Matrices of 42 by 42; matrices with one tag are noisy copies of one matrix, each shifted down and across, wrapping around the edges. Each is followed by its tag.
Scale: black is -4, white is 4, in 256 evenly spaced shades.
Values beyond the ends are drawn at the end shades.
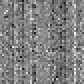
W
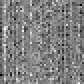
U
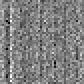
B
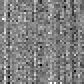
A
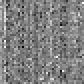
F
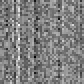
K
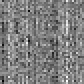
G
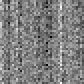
W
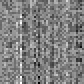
F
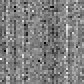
W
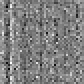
B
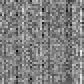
G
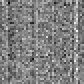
K
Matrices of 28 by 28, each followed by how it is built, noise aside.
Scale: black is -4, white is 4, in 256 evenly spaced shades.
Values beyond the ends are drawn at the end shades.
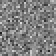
noise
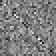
diagonal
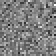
noise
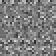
repeating columns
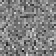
repeating columns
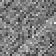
Hankel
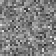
noise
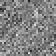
Hankel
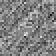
Hankel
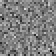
diagonal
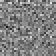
noise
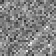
Hankel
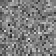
noise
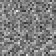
repeating columns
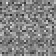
repeating columns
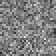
noise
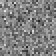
noise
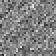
Hankel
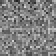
repeating columns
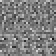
repeating columns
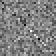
diagonal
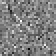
diagonal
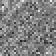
Hankel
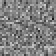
repeating columns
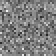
repeating columns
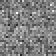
repeating columns
